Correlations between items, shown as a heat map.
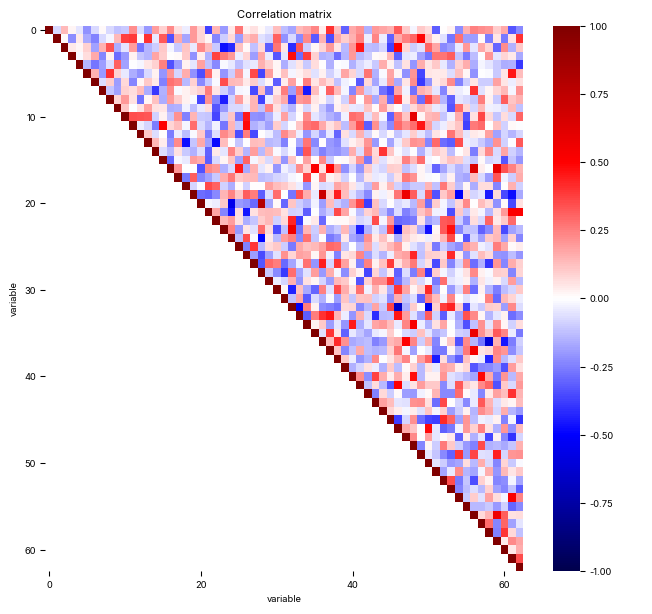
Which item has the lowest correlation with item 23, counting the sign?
46
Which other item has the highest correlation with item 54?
61
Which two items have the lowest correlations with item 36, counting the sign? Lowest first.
58, 60
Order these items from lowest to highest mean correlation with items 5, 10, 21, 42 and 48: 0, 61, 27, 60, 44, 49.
0, 49, 44, 60, 27, 61
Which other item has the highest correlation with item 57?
40
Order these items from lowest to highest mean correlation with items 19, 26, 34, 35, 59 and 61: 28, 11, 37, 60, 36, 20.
20, 28, 60, 37, 36, 11
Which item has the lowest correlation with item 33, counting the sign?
32
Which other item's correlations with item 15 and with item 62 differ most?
21
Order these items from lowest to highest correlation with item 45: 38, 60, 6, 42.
60, 42, 38, 6
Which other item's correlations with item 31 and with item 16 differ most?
59
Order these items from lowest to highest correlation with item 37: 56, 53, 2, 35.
53, 2, 35, 56
